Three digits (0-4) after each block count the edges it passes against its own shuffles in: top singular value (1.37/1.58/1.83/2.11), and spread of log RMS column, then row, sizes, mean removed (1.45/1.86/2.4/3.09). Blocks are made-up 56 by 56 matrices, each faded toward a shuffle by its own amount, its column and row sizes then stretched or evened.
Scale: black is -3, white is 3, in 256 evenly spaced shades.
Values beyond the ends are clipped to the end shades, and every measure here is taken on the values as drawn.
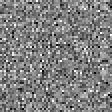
3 0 0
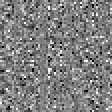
2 3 0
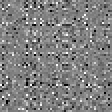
4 2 2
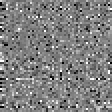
3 2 2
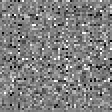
2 2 3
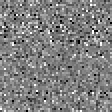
0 0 2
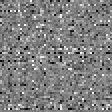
1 1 3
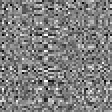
4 1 3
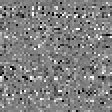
2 0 3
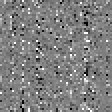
0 3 0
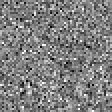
1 0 0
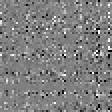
0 3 3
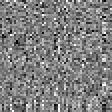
4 2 1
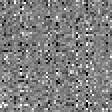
3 3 2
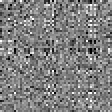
4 3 2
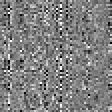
4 4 0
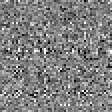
2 1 3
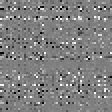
2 3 4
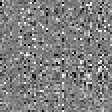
3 3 1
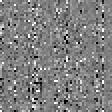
0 4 1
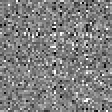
2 2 0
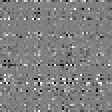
2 3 4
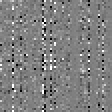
4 4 1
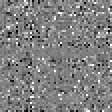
2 2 2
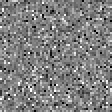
0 1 0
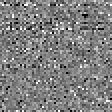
3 0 2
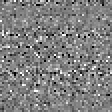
0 0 3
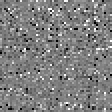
0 1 3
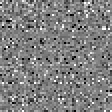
2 0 2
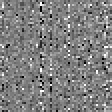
0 4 0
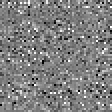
0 2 3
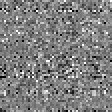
3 1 3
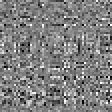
4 2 3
